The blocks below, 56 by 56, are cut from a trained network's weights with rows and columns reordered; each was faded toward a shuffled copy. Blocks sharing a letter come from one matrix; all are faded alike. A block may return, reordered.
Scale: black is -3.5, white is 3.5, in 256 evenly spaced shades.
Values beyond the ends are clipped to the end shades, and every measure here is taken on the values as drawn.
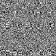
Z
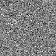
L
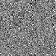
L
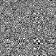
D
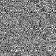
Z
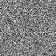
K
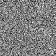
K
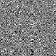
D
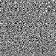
Z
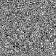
L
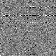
D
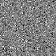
L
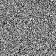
K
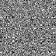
Z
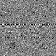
D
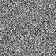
K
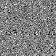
L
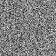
K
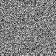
K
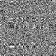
Z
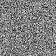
K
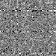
D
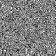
L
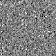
L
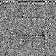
D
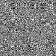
Z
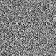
K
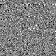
L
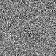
K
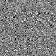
L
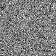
K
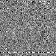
Z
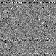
D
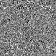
L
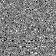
L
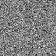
K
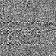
Z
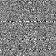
Z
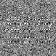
D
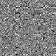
Z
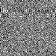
D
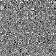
L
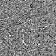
L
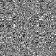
Z
